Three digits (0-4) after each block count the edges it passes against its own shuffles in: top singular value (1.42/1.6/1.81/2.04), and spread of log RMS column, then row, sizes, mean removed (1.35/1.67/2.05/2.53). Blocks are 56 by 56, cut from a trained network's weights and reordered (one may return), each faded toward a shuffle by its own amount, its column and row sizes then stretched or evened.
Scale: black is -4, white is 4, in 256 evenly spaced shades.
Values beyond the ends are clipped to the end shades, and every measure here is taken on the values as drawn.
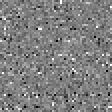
0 1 2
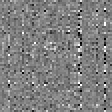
4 4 2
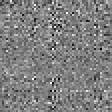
4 3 3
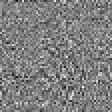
3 2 2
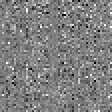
0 4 2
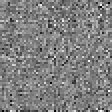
3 2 2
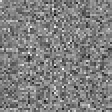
2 1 0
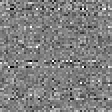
3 1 4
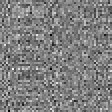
4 3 0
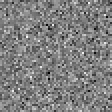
0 0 0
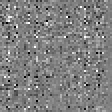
1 4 3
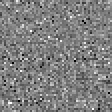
1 0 0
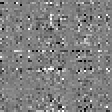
0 4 4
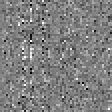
1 3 0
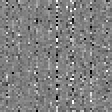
2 4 0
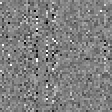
2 3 1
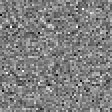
2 0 1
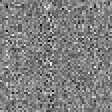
2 3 0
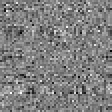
4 0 3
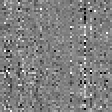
1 4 1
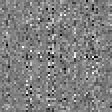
1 4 0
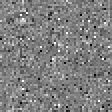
0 3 1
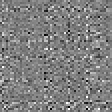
3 3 4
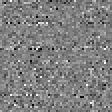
0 1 4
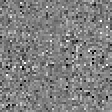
0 3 1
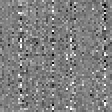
2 4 0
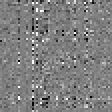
2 4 3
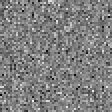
0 0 0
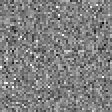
0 0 0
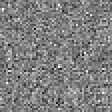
3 0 1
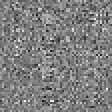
3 2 3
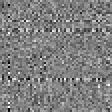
4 1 3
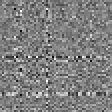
4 2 3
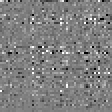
1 2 4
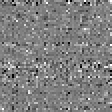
1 3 4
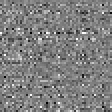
2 2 4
